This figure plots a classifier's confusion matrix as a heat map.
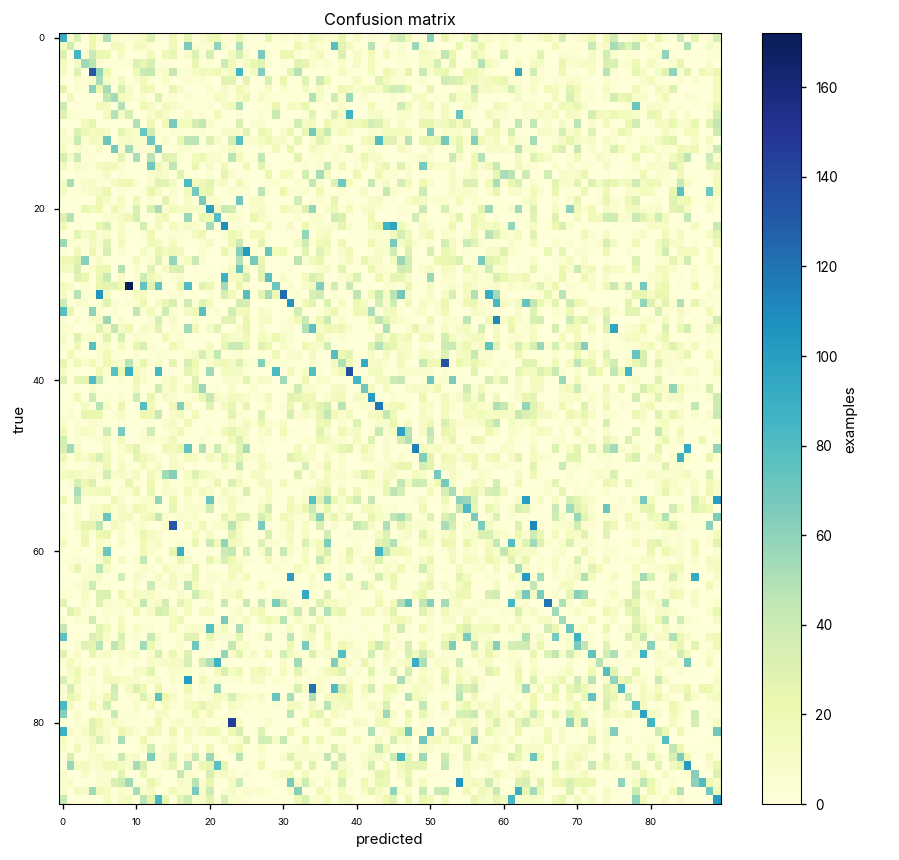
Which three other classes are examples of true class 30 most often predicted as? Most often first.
5, 58, 25
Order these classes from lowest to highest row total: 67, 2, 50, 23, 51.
50, 23, 51, 67, 2
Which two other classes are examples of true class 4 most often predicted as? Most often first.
62, 24
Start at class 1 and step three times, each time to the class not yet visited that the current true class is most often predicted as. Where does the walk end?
0
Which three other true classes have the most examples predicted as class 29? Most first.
39, 77, 66
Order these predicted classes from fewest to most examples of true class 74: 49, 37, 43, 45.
43, 49, 37, 45
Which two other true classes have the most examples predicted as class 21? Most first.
73, 85
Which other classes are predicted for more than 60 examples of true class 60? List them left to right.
6, 16, 43
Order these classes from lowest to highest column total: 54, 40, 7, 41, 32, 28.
40, 41, 7, 28, 32, 54
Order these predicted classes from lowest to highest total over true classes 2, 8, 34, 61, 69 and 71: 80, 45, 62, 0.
45, 62, 80, 0
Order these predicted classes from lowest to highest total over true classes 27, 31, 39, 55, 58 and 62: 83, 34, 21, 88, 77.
21, 88, 83, 77, 34
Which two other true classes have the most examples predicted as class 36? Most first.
63, 59
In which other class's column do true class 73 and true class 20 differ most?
48
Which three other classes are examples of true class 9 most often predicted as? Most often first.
39, 54, 7
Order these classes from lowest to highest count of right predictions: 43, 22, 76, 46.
76, 46, 22, 43
